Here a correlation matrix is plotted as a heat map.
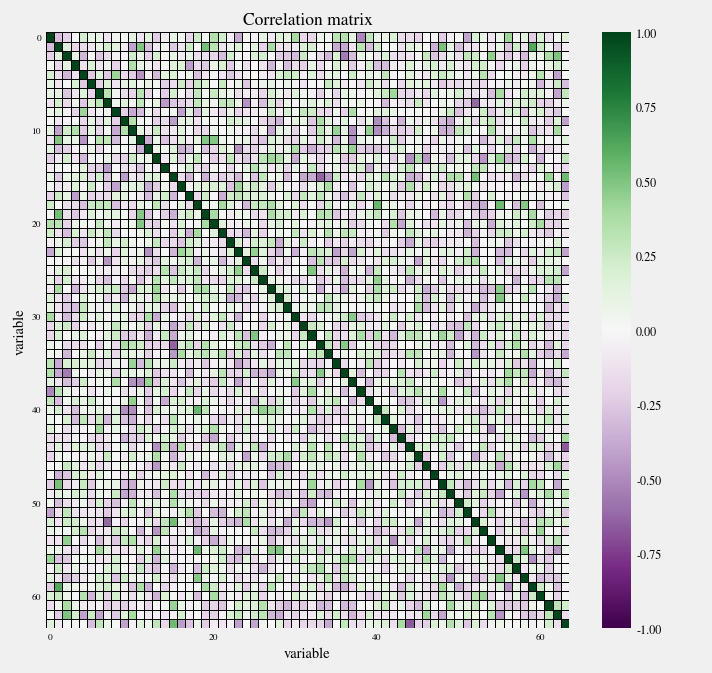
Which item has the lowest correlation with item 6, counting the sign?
62
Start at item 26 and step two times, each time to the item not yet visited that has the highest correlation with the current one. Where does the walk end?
18
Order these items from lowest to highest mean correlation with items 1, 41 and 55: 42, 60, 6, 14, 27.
14, 42, 60, 6, 27
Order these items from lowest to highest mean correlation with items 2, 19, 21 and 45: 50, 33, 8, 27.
50, 8, 33, 27
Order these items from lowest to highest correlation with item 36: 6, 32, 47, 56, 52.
32, 52, 6, 47, 56
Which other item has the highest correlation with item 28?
55
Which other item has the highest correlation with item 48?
1
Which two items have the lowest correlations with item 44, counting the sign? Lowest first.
63, 13
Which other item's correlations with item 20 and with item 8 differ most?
11
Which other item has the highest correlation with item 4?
8
